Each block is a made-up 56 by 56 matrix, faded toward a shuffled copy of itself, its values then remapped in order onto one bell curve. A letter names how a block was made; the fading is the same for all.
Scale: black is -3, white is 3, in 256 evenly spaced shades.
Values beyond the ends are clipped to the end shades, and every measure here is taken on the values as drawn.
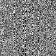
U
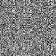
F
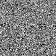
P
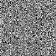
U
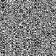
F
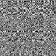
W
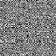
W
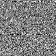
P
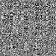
F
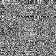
W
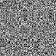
W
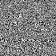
P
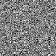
F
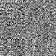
W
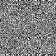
W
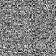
F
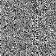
U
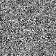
P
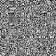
W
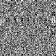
F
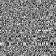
W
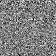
P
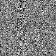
U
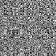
W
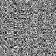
F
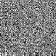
F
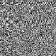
F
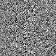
U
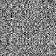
F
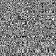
W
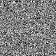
P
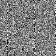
U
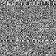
W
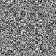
F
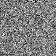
P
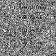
F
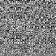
W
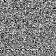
P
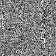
U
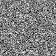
P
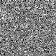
P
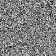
P
